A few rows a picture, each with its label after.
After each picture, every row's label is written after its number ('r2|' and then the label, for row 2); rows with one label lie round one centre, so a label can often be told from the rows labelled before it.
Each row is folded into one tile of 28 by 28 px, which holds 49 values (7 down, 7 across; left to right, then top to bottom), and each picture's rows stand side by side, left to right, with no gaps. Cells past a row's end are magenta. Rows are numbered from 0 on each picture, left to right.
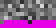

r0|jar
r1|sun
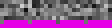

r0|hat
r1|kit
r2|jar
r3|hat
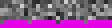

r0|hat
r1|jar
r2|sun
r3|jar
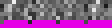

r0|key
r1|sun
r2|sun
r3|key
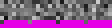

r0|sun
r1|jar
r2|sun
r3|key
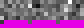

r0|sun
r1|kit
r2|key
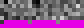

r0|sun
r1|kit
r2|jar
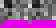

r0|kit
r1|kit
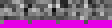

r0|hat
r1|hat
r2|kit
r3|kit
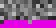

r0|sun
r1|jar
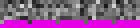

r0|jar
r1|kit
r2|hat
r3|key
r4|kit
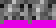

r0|key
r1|key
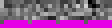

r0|kit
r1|jar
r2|jar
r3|kit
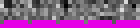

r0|kit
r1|kit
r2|kit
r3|jar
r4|key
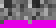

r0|kit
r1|kit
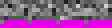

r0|hat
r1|hat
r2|jar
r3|hat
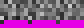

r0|sun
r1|sun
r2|sun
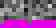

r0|hat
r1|jar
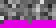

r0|sun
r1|key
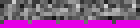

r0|key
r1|jar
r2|hat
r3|jar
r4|hat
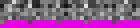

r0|key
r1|kit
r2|kit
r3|kit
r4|key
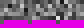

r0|hat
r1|jar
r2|sun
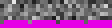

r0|key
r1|jar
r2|sun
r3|jar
